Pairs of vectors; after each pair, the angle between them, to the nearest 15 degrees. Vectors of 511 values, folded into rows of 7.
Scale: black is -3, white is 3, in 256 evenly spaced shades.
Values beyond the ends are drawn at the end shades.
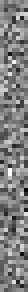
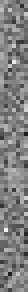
60 degrees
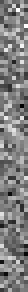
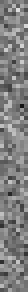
15 degrees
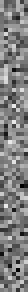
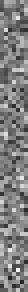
150 degrees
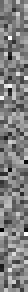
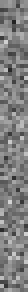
60 degrees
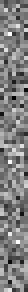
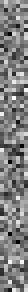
165 degrees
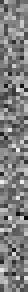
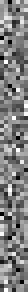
75 degrees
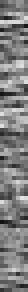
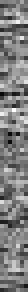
30 degrees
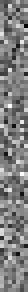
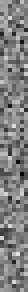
135 degrees
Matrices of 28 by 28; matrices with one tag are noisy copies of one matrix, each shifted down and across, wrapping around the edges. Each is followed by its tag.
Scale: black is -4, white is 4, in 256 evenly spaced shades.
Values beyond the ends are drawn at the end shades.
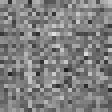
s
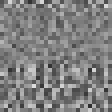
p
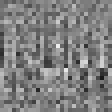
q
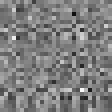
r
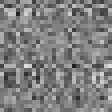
r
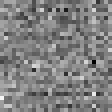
s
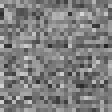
s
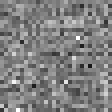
s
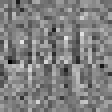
q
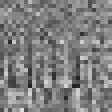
q
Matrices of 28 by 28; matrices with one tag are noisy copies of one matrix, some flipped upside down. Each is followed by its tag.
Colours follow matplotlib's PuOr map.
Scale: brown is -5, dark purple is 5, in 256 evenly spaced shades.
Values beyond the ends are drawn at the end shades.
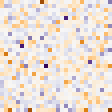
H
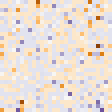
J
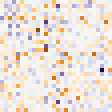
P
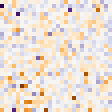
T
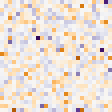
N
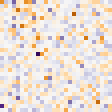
T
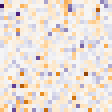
T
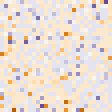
N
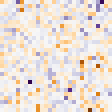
J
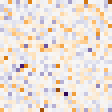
H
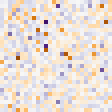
P
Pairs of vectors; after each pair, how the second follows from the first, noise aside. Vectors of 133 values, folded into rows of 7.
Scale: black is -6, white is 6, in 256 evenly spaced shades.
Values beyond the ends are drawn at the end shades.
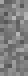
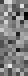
negated, scaled up.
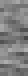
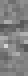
reversed, negated, partly zeroed.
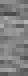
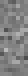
wrapped around, negated, partly zeroed.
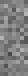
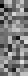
wrapped around, negated, scaled up.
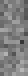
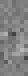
wrapped around, partly zeroed.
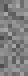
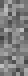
sign-scrambled.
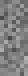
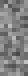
shuffled.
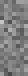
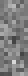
shuffled.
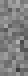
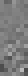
wrapped around, partly zeroed.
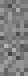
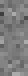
wrapped around, negated, partly zeroed.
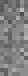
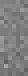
reversed, shrunk.
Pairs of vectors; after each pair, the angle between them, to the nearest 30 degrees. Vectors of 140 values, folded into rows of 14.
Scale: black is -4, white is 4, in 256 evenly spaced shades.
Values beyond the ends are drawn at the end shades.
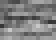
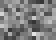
120 degrees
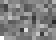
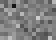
90 degrees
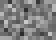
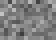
30 degrees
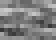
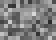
60 degrees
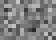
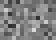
150 degrees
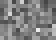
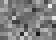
90 degrees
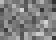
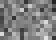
30 degrees
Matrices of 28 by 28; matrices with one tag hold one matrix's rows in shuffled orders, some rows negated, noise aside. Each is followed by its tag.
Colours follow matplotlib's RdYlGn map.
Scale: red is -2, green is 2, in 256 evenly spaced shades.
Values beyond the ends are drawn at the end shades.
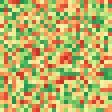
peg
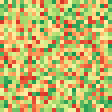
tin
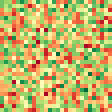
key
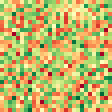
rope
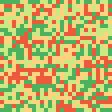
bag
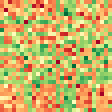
bag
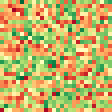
bag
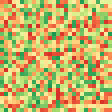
key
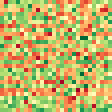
bag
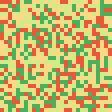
rope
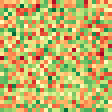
tin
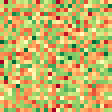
peg
